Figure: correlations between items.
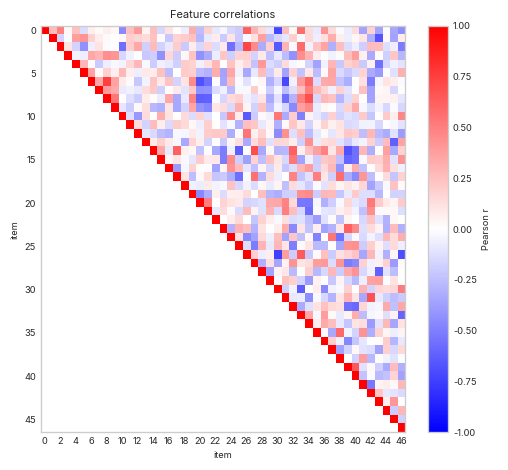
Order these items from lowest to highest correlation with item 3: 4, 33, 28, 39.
4, 28, 39, 33
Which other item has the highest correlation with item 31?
42
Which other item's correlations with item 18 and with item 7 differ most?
34
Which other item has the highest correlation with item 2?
26
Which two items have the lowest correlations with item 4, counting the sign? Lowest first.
43, 35
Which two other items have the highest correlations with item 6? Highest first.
8, 34
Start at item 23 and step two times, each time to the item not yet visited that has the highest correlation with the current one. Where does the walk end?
40
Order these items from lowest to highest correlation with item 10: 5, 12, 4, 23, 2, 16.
2, 12, 23, 4, 16, 5
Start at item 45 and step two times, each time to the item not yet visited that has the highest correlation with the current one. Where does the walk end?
29
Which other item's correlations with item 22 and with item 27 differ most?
14
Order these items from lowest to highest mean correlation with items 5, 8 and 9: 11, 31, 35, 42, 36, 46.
31, 42, 35, 11, 46, 36
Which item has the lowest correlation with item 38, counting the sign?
24
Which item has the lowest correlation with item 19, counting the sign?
20
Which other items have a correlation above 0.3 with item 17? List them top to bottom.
14, 27, 32, 35, 38, 41
